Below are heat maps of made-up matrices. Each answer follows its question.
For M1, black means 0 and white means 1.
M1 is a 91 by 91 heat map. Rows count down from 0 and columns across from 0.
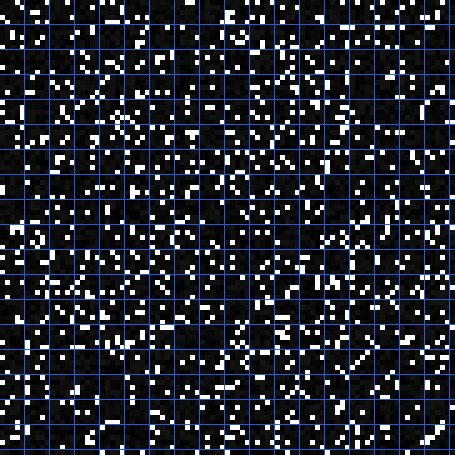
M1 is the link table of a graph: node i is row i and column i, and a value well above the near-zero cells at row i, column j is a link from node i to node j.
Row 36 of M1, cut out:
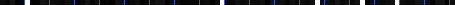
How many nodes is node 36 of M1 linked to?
5
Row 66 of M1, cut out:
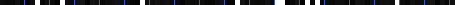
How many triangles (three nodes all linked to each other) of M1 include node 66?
5
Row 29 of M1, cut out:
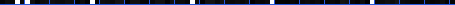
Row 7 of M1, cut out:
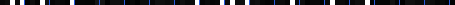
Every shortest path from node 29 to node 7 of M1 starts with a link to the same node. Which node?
node 3
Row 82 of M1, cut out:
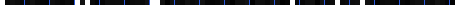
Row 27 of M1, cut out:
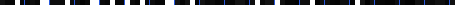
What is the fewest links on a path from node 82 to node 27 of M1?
3
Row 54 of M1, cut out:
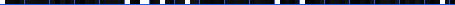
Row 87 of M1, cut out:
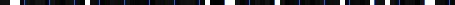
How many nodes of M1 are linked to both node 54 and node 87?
1
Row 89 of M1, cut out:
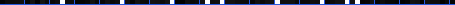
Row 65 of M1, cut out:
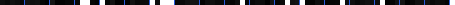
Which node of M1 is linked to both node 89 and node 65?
node 34
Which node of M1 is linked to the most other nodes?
node 69
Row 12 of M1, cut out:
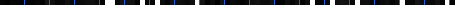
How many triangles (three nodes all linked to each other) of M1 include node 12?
3
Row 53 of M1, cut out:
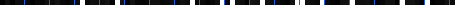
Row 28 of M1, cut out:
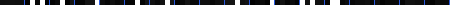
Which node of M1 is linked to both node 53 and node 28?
node 60
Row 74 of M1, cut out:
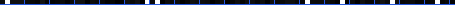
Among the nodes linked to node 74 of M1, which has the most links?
node 68
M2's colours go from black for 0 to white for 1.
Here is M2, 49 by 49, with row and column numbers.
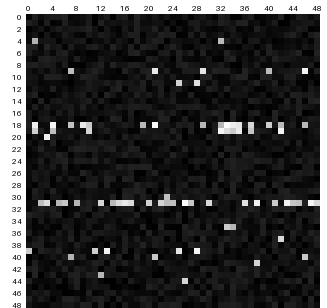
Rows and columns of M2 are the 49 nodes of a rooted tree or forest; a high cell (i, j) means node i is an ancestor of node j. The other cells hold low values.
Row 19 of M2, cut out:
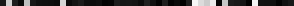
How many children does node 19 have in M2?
4
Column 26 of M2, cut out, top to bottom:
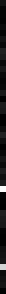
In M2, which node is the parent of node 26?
44
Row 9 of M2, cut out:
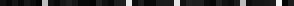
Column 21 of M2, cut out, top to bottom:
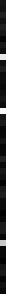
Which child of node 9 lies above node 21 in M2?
40
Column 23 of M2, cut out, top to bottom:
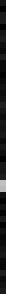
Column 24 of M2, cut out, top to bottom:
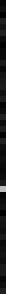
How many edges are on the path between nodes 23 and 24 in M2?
3
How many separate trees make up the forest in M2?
3
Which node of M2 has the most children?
31
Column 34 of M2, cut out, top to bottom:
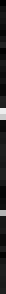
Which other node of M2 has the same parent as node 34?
33
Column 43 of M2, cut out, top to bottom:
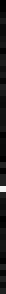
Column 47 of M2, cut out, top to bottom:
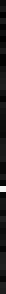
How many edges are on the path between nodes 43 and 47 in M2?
2
